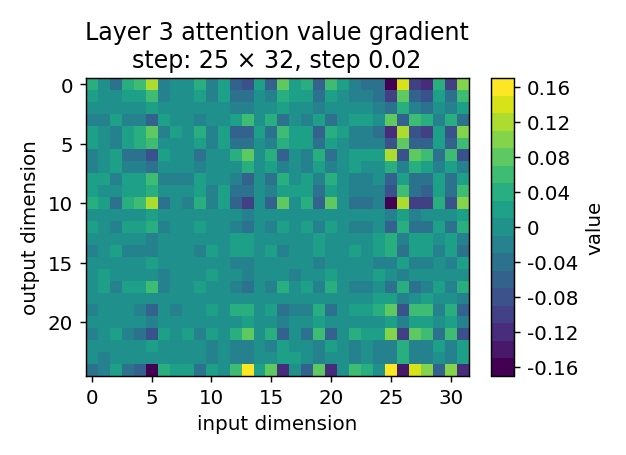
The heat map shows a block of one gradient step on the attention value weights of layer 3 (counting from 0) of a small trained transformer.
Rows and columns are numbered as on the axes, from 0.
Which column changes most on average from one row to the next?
25
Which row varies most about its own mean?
24
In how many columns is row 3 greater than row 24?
11
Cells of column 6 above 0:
4
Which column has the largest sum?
26
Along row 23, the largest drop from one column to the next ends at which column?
27
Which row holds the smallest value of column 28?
0
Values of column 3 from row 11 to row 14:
0 0.02 0 -0.02
